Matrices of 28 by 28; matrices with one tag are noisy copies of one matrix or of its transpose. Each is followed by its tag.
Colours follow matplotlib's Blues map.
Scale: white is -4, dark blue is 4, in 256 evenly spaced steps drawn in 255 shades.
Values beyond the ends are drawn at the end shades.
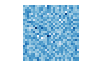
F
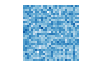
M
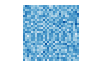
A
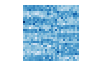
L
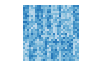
L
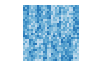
L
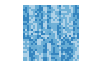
L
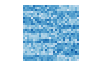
L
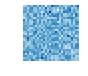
A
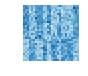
L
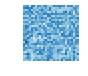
M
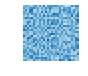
A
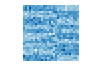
L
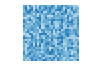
M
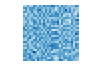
A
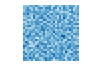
F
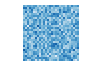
A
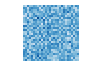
A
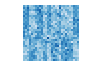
L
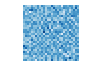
F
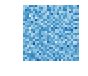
F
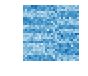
L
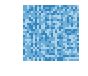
M
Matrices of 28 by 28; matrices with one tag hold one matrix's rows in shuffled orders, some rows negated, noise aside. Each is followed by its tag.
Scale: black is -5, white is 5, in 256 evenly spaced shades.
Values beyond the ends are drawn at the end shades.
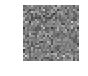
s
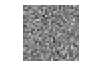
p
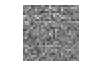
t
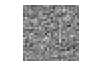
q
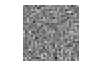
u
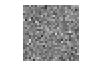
u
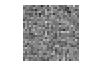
q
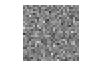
p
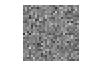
u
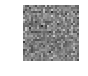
s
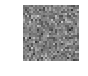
u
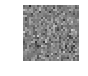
p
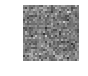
q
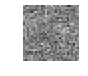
q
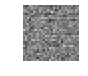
t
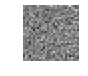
u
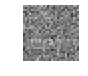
s
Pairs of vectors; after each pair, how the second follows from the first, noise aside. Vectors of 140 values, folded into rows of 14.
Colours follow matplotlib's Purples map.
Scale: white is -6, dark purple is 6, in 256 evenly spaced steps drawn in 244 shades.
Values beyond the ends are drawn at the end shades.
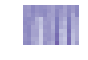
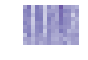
reversed, negated.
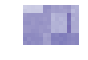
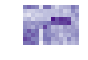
wrapped around, negated, scaled up.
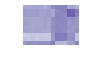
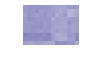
negated, shrunk.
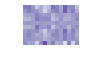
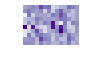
wrapped around, negated, scaled up.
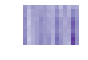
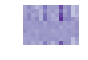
wrapped around, partly zeroed.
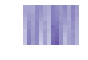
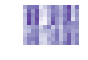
wrapped around, negated, scaled up.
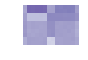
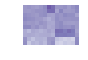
reversed, negated.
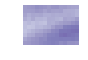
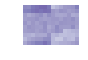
wrapped around, partly zeroed.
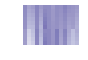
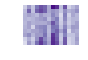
wrapped around, negated, scaled up.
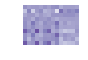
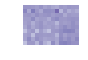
negated, shrunk.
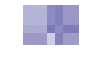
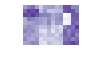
wrapped around, scaled up.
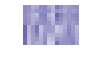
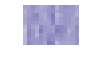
negated, shrunk.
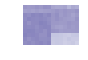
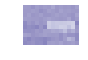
wrapped around, partly zeroed.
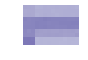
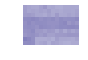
shrunk.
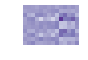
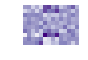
wrapped around, scaled up.
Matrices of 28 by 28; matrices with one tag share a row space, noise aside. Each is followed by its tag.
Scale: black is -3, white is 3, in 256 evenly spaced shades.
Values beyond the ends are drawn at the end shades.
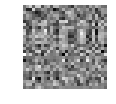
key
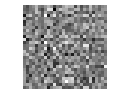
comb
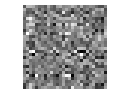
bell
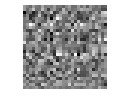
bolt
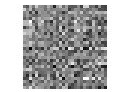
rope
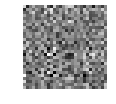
comb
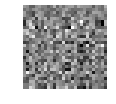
bell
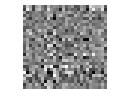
comb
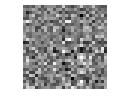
bell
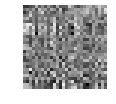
rope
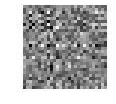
bolt
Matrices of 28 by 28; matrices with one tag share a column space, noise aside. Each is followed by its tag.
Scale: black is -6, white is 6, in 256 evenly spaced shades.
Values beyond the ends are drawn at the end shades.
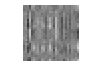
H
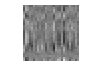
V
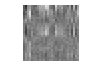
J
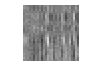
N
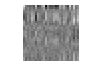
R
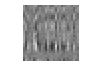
V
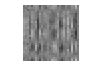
H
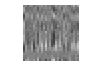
V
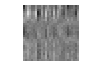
J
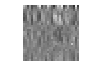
R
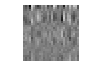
R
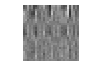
J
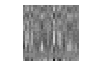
V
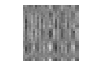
H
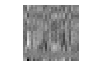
V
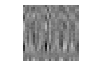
V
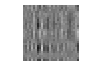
H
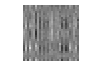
H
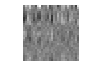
R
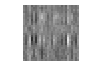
N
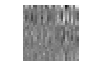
R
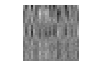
J
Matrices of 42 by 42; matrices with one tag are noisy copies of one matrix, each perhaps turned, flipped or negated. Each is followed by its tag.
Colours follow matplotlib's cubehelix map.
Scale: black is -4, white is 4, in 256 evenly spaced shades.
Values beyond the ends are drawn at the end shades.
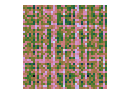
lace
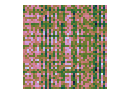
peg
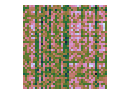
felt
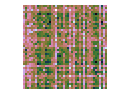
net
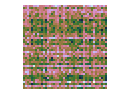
net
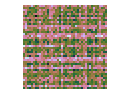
lace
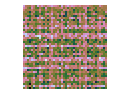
lace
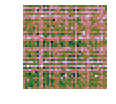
peg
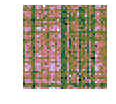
felt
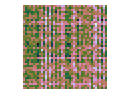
peg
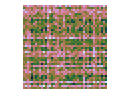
net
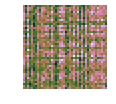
peg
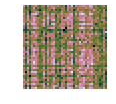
net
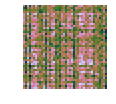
net
